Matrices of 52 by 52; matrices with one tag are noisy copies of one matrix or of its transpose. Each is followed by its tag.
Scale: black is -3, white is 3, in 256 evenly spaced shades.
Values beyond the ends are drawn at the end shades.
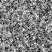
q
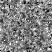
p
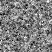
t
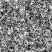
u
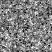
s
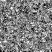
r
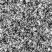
p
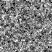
t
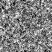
t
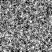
s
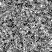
r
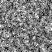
q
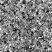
p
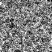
r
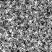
s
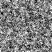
u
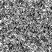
p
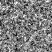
t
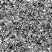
p
